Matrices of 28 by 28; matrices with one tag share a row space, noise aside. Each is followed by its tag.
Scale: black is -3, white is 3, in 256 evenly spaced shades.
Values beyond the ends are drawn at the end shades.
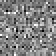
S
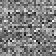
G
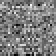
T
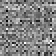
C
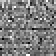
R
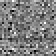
R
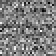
S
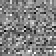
G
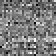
G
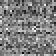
G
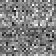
S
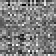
T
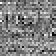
C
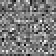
R
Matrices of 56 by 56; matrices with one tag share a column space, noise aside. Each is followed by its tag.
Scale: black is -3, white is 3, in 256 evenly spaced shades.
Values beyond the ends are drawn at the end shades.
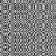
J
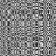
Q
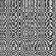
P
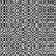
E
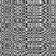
E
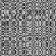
Q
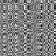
J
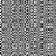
E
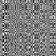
J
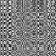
P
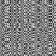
E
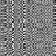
E
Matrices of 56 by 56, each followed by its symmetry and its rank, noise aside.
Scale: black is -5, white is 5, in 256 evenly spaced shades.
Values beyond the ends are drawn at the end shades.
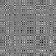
symmetric, rank two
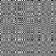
no symmetry, rank two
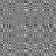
antisymmetric, rank two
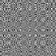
no symmetry, rank three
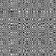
no symmetry, rank two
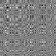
no symmetry, rank three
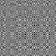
symmetric, rank two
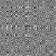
symmetric, rank four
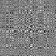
no symmetry, rank three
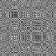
symmetric, rank three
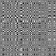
no symmetry, rank two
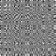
symmetric, rank three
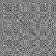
symmetric, rank three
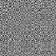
antisymmetric, rank four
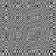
symmetric, rank two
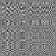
antisymmetric, rank two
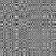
no symmetry, rank three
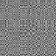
symmetric, rank two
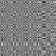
antisymmetric, rank two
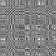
symmetric, rank two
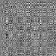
no symmetry, rank four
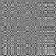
no symmetry, rank two
